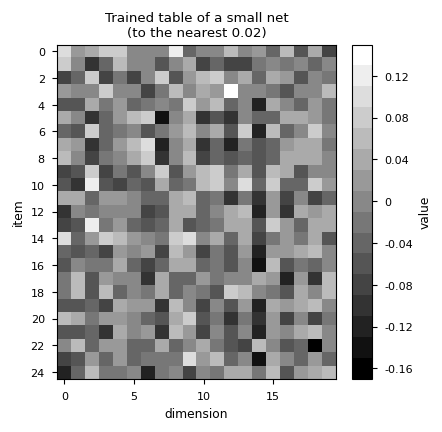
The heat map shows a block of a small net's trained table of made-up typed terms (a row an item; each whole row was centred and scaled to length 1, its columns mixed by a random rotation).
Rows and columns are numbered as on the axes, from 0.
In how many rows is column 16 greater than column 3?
13
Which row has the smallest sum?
16
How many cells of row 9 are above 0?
8
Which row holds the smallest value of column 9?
24
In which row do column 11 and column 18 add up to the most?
10
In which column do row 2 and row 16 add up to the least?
14
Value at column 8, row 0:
0.12
